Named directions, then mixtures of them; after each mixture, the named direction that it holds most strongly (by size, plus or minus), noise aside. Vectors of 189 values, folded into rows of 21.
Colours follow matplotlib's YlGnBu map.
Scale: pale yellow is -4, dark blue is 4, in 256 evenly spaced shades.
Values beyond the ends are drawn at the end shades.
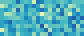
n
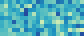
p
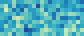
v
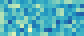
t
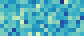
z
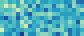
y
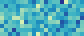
z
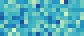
z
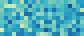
y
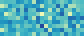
n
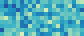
y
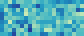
t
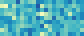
n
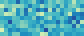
n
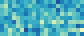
p
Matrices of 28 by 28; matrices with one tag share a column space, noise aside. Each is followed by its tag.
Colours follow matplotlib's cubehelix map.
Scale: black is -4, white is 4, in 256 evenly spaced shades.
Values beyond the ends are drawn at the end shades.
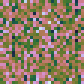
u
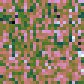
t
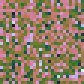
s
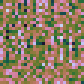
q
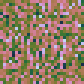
q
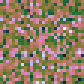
u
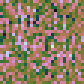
t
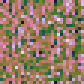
u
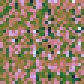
u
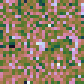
q
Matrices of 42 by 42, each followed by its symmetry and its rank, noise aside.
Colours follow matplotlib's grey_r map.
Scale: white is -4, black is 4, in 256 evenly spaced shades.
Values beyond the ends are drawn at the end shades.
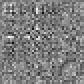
symmetric, rank five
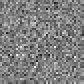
no symmetry, rank six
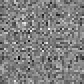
no symmetry, rank seven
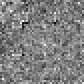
symmetric, rank five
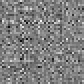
antisymmetric, rank six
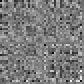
symmetric, rank six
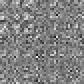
symmetric, rank six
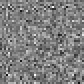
no symmetry, rank six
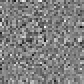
no symmetry, rank six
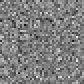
symmetric, rank seven
